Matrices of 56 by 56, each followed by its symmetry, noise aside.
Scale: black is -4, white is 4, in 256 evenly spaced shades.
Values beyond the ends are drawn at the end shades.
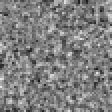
antisymmetric.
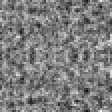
mirrored top to bottom.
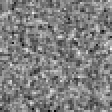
antisymmetric.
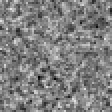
no symmetry.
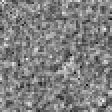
symmetric.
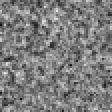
no symmetry.
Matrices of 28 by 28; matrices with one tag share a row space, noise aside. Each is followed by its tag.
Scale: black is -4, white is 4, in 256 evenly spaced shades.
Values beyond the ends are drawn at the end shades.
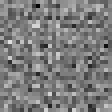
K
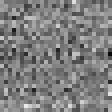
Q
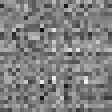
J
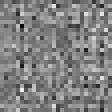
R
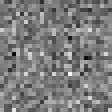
J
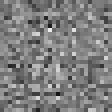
K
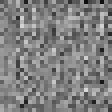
R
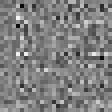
R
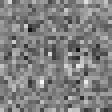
J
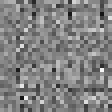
R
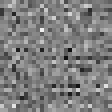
J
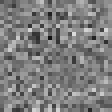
K
